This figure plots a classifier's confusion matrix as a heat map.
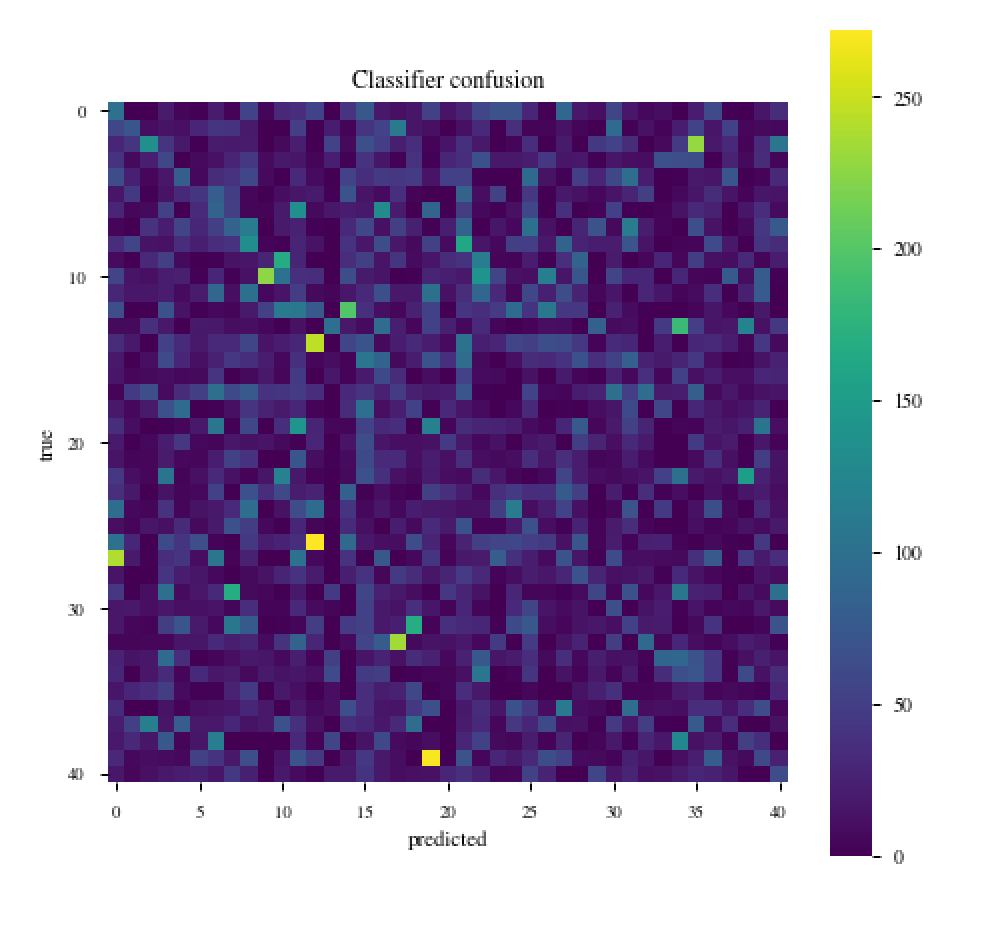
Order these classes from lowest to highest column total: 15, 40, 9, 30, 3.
9, 40, 30, 3, 15
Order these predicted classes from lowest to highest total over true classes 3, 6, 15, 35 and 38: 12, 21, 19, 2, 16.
12, 2, 19, 21, 16
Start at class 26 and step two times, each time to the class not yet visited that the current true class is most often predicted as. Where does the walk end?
14
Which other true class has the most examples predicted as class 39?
19
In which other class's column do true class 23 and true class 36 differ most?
31
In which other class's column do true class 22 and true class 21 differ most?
38
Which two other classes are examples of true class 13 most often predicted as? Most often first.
34, 38
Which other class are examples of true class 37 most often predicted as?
2
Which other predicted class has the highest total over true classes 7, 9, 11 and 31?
8
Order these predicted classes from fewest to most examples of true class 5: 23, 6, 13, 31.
13, 31, 23, 6
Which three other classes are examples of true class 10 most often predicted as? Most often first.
9, 22, 26
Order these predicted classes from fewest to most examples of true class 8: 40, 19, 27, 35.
35, 40, 19, 27
